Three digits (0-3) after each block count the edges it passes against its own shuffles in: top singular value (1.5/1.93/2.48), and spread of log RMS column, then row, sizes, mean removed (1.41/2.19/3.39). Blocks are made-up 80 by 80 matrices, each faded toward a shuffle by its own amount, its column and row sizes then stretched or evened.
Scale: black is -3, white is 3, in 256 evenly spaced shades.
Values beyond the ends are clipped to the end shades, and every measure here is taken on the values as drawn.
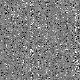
0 2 0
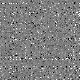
0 1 2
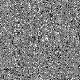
1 1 0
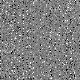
0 2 0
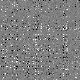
0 2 2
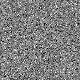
0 1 0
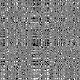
3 2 2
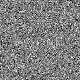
1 0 0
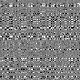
3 1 3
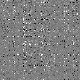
0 2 2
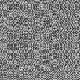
3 0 0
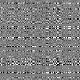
3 2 3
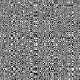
3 2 2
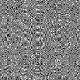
3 1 0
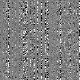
0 3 1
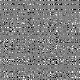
2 2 3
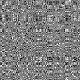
3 1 1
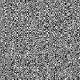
2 2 0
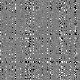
2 3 2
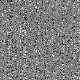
1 2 0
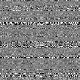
3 0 3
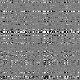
3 2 3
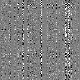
2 3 1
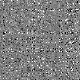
1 2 2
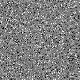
1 0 0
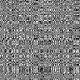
3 1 2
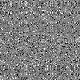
2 0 1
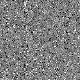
1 1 0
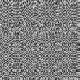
3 1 1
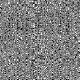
2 2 0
